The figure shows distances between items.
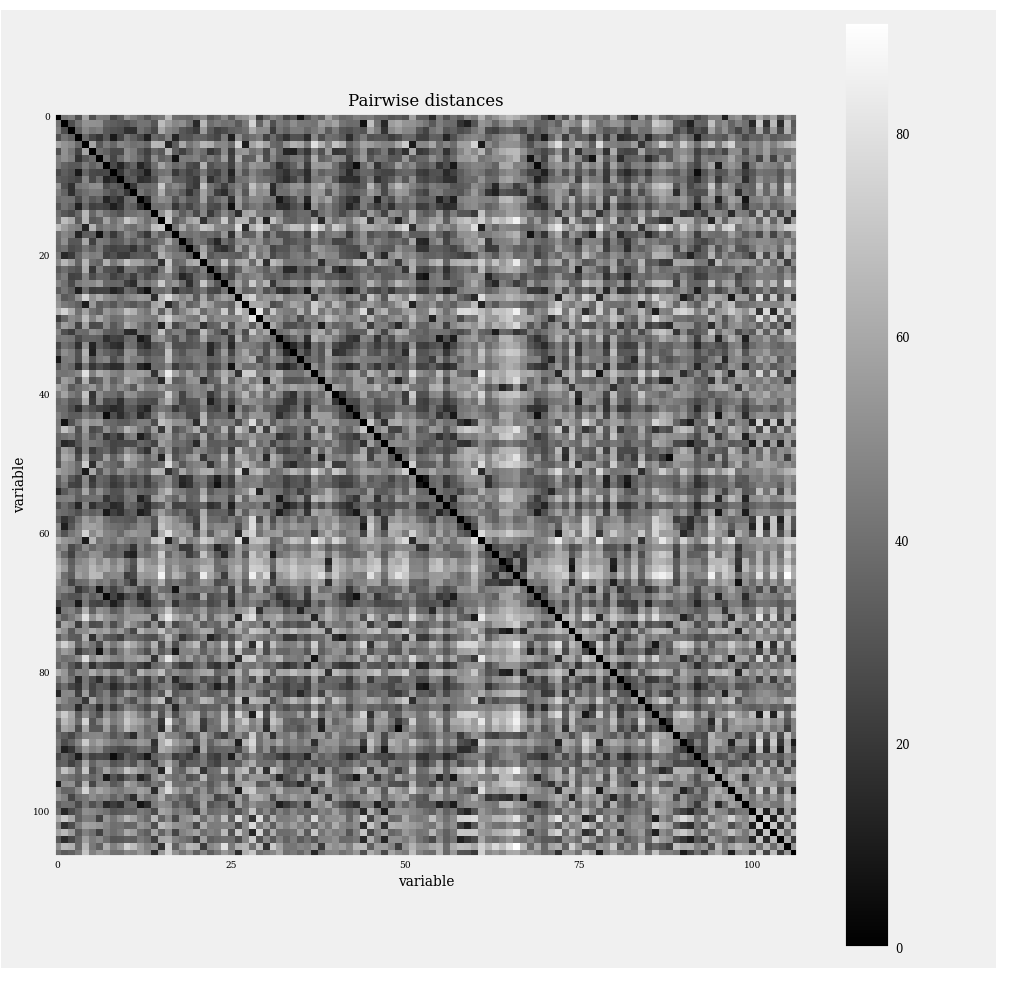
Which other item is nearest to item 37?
78
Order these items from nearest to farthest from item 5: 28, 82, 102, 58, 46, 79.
79, 82, 46, 28, 58, 102
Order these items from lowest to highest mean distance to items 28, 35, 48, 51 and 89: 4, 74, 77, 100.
77, 4, 100, 74
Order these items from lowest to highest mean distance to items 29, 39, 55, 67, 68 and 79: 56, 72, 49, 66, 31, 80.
56, 31, 80, 49, 66, 72
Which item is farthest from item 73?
66
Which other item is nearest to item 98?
67
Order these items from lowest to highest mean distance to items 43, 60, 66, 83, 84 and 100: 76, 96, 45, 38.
96, 38, 45, 76
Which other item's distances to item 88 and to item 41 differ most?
49
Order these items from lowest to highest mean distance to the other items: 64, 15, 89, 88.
89, 88, 15, 64
